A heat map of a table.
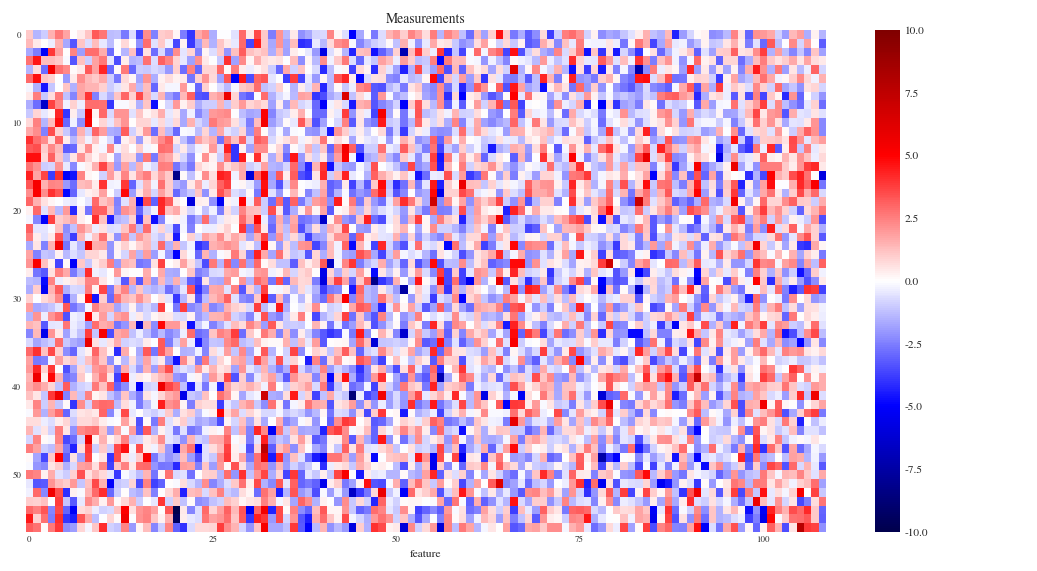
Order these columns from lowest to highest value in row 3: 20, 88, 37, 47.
37, 47, 88, 20
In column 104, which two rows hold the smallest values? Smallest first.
29, 34
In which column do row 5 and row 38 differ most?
43
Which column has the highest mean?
32
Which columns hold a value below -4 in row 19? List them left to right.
15, 22, 26
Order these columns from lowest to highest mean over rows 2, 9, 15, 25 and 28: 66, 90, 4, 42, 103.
103, 90, 42, 66, 4
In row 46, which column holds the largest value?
8
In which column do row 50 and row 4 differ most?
83
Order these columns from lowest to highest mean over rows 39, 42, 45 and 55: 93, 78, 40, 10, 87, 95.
95, 93, 40, 78, 10, 87
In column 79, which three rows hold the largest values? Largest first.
26, 42, 20
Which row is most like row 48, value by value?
45
